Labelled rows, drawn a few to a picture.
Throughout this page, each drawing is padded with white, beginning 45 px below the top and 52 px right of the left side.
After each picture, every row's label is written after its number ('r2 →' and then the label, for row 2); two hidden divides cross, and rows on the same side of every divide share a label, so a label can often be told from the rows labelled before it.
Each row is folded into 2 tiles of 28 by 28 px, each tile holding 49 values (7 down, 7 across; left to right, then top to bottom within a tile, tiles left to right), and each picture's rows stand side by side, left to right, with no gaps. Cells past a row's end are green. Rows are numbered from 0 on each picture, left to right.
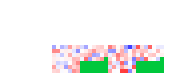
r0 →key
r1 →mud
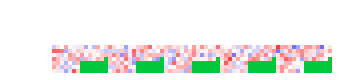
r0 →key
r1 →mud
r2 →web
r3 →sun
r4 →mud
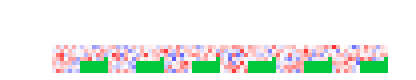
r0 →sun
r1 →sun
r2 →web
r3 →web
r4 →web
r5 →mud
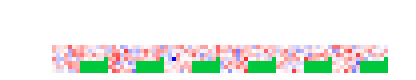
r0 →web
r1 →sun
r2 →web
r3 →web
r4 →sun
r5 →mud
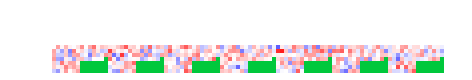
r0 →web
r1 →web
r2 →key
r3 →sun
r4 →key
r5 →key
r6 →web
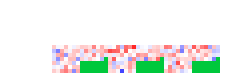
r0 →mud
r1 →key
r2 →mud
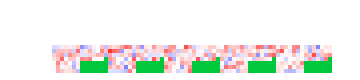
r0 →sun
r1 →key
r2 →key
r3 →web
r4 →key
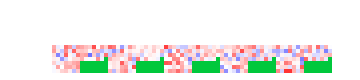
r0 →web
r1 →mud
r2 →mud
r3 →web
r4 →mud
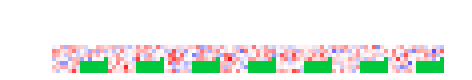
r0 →key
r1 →mud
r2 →sun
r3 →sun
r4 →sun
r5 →mud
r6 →sun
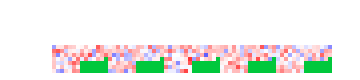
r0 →key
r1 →web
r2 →key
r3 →mud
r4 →sun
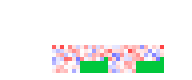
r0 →mud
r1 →web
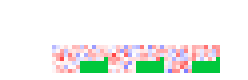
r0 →sun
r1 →sun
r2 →web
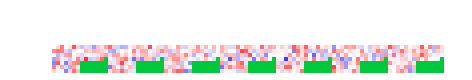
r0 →key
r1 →mud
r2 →mud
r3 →web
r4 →web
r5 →key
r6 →mud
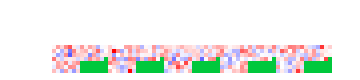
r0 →web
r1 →key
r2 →web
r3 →web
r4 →key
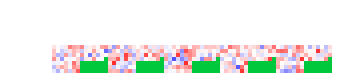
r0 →web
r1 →sun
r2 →web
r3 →key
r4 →key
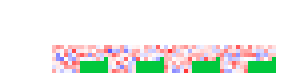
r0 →web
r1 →mud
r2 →key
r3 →web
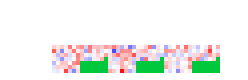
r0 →web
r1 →mud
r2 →key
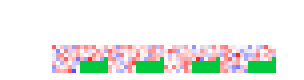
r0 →mud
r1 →key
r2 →key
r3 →sun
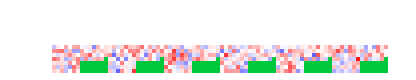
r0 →key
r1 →web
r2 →sun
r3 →mud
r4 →mud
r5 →key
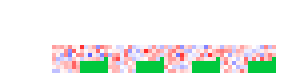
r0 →web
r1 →sun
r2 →sun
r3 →key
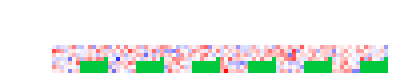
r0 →key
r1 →web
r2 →mud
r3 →sun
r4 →sun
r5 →mud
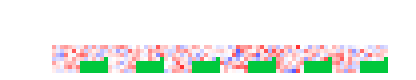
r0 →web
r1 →web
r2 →mud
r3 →web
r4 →key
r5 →sun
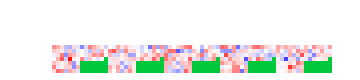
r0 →sun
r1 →key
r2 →key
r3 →mud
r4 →web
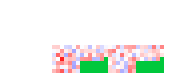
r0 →sun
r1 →key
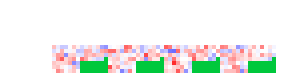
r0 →sun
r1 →key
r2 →mud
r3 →mud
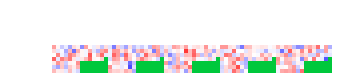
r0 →sun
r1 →sun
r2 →web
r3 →mud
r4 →mud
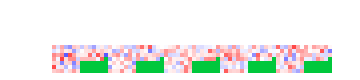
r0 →sun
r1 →mud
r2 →key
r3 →sun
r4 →web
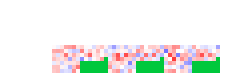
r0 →key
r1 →sun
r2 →sun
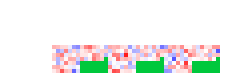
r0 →mud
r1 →sun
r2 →web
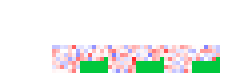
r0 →key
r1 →key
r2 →key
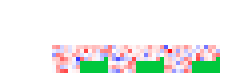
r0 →mud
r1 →web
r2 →key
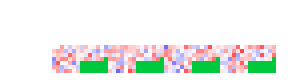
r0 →sun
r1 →key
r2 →key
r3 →web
